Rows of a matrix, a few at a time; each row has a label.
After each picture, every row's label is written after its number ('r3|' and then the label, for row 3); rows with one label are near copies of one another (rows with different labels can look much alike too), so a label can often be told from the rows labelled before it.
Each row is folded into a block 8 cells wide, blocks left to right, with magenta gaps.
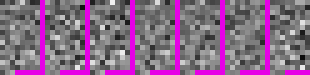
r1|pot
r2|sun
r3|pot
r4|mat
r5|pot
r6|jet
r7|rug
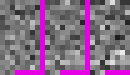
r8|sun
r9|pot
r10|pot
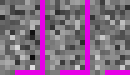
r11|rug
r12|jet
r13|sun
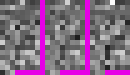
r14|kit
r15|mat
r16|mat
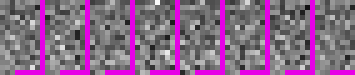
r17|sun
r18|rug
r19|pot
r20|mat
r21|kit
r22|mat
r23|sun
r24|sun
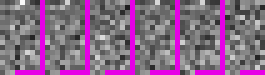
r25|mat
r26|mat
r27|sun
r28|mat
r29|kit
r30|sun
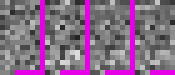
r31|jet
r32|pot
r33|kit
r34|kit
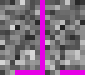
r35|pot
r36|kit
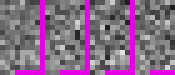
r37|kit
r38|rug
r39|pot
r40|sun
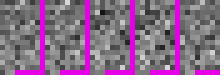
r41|mat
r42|mat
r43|jet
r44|jet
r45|mat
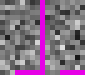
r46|kit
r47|rug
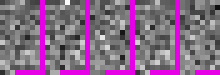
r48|kit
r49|mat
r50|rug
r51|kit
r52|sun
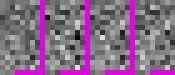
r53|sun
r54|rug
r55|rug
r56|jet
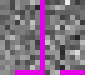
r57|sun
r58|mat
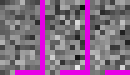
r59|pot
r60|sun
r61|jet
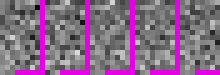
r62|sun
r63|pot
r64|mat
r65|kit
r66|jet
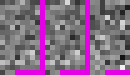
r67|pot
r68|pot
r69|sun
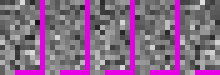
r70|mat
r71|sun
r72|jet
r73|rug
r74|mat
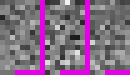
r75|rug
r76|pot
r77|kit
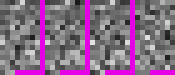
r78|mat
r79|kit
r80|kit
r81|rug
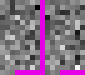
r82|sun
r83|rug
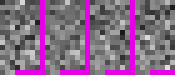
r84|mat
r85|mat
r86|rug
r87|sun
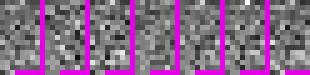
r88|kit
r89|rug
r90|pot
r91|jet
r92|mat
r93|mat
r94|kit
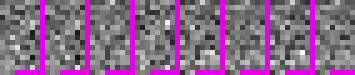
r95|rug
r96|rug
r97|mat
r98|jet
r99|pot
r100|kit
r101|pot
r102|pot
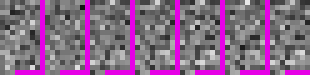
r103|jet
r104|sun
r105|pot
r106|mat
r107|pot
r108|mat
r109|pot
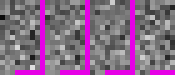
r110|rug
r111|rug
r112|mat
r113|sun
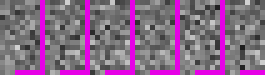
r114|rug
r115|mat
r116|kit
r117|kit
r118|sun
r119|mat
